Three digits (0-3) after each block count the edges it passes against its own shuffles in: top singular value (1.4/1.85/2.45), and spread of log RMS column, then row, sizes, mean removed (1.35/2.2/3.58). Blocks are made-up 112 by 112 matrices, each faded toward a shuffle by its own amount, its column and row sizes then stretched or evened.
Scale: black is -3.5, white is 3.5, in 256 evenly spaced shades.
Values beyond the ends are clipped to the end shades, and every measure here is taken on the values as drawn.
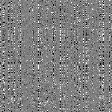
3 3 0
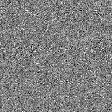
2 0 1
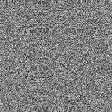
2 0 0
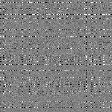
3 2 3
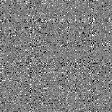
2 2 2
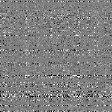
2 2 3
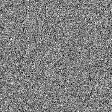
0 1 0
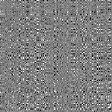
3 3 2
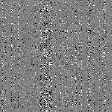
1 3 2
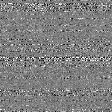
2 0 3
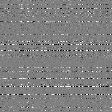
3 1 3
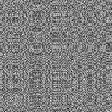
3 0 0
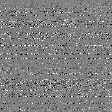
0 0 3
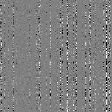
3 3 1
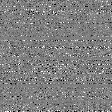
0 0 3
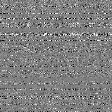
2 0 3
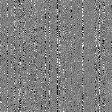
2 3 0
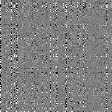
2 3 2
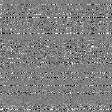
2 1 3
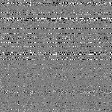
2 1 3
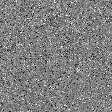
1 0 0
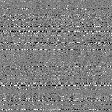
3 0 3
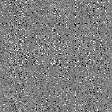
2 2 1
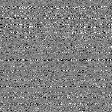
2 0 3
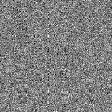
2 1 0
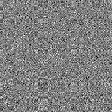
3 0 1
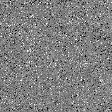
0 1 1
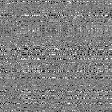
3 0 3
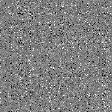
1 2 1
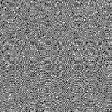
3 0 1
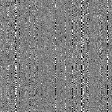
3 3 0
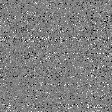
0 1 2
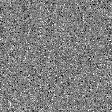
1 1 0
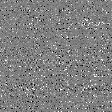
1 1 2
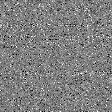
1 0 2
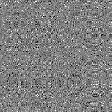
3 1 1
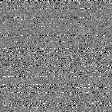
1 0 3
